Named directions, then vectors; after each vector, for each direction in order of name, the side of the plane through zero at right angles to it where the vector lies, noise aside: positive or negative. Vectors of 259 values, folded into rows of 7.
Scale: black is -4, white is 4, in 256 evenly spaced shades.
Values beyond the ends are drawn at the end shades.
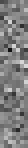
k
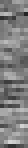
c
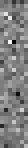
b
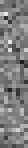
positive, positive, negative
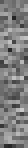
positive, positive, positive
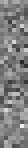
negative, positive, negative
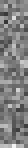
negative, negative, positive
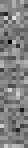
negative, negative, positive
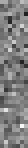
negative, positive, negative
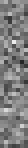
negative, positive, negative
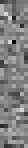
positive, positive, positive
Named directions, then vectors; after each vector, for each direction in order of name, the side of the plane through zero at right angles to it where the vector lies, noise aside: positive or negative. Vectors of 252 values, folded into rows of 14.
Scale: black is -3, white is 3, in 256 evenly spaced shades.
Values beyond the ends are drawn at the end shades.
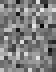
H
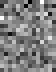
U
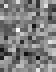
negative, positive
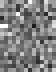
negative, negative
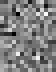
positive, positive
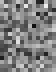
negative, negative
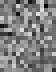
positive, positive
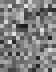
negative, negative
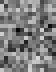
positive, negative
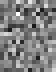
negative, negative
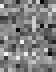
positive, negative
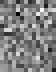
positive, positive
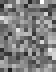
negative, positive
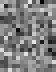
positive, negative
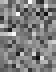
negative, negative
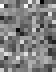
positive, negative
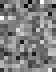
negative, positive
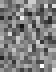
negative, negative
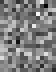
positive, positive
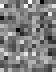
positive, negative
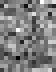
negative, positive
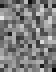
positive, positive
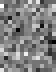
positive, negative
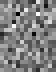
positive, positive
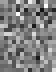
negative, negative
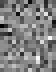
positive, positive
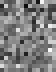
negative, positive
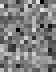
positive, negative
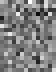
negative, negative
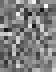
negative, negative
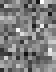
negative, positive
